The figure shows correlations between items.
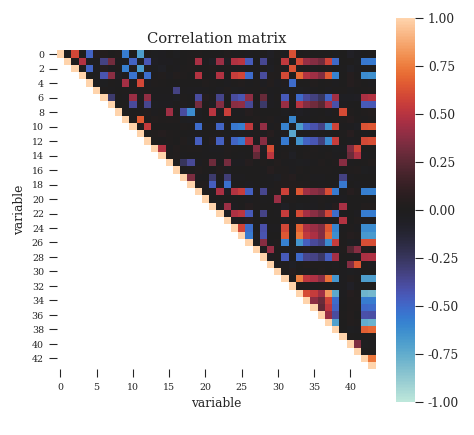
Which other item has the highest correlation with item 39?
8
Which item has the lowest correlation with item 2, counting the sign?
11
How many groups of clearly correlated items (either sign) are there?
6
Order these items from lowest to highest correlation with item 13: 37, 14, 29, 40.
37, 40, 14, 29
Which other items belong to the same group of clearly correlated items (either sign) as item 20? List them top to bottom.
30
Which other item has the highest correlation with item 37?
33
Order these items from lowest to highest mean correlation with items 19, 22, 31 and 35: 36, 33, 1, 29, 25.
29, 36, 1, 25, 33
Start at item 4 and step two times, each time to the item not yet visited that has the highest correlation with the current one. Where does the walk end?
9
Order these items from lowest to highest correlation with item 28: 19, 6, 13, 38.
19, 13, 6, 38
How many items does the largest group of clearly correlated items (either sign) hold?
21
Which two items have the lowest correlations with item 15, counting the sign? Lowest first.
18, 17
